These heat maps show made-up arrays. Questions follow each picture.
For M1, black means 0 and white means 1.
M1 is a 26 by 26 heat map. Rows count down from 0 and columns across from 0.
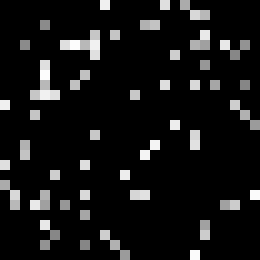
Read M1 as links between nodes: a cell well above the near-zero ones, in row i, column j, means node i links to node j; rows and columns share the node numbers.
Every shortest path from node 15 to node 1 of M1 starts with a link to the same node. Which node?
node 14
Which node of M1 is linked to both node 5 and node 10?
node 23
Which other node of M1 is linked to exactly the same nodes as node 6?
node 22
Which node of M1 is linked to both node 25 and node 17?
node 12
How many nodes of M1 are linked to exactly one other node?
2
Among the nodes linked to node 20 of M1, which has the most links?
node 4
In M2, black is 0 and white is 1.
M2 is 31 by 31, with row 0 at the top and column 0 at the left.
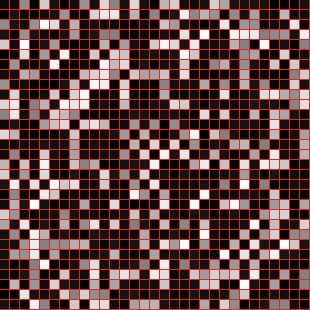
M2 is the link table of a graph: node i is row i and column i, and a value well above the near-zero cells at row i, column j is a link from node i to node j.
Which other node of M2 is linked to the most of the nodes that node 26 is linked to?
node 24
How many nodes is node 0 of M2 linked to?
10
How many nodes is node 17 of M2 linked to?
7
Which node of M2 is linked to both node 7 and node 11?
node 3
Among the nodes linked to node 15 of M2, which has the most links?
node 27
